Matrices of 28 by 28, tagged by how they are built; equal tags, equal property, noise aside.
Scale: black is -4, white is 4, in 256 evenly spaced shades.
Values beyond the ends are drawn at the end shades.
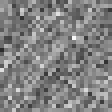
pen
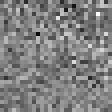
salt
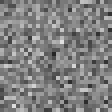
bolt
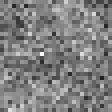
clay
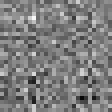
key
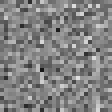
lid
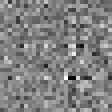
key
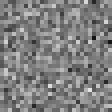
bolt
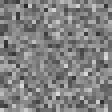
bolt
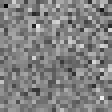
salt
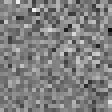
salt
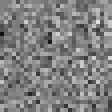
key
